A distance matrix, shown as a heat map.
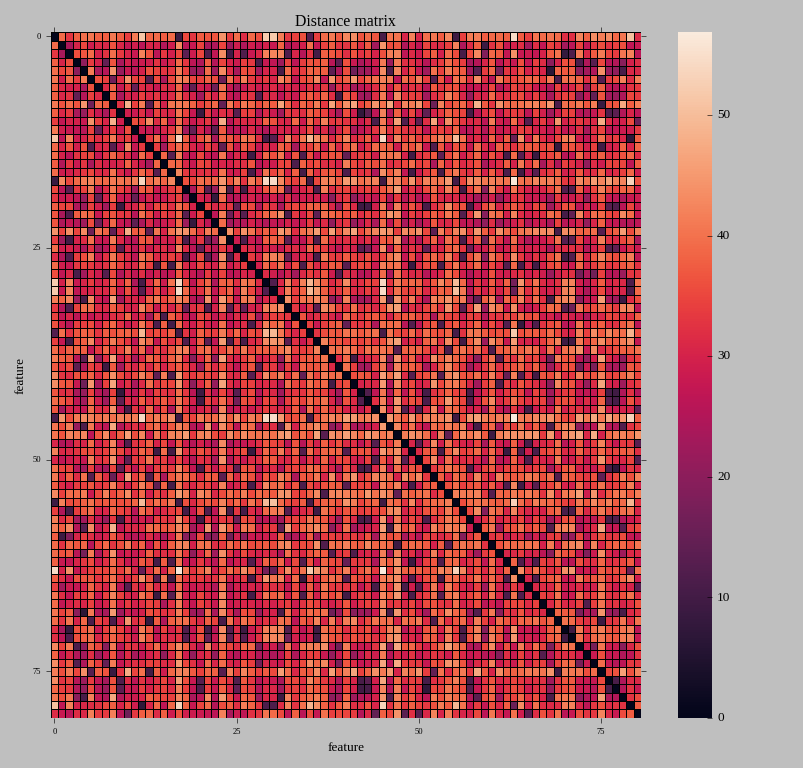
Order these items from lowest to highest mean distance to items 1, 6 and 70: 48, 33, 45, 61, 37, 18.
18, 48, 33, 61, 37, 45
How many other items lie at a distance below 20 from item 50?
5
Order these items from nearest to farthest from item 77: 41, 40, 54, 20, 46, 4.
20, 4, 46, 41, 40, 54
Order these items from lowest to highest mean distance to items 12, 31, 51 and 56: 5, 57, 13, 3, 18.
57, 3, 18, 13, 5
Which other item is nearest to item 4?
68
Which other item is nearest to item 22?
19
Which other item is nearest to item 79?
12
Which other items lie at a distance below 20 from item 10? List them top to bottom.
44, 48, 50, 65, 80
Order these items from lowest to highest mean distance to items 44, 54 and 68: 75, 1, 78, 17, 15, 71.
78, 1, 15, 71, 75, 17
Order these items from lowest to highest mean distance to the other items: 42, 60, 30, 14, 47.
42, 14, 30, 60, 47
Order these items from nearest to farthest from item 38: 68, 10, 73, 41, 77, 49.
41, 68, 73, 77, 10, 49
